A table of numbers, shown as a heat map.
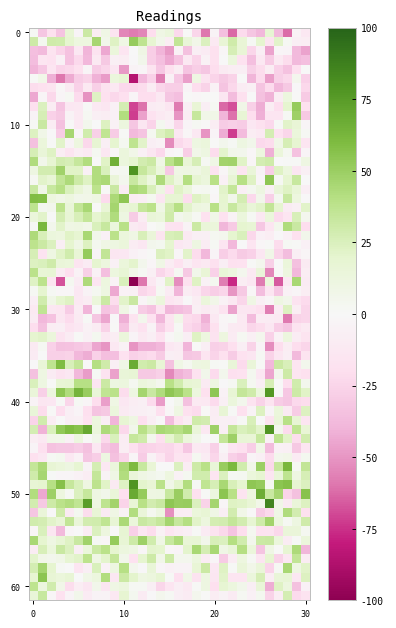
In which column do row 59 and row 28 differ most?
25
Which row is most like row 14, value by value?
55
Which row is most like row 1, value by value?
17
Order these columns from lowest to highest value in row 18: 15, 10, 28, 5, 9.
5, 15, 28, 9, 10
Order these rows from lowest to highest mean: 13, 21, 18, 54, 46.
46, 54, 13, 21, 18
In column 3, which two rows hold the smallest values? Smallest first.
27, 5
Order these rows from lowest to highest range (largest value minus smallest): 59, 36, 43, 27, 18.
59, 18, 36, 43, 27
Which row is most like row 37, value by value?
30
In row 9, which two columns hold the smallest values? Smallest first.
11, 22
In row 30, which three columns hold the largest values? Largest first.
1, 28, 10
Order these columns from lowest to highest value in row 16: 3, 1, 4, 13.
13, 1, 3, 4
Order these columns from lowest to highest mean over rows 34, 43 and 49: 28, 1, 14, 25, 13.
1, 13, 28, 14, 25
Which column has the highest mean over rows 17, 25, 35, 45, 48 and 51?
0
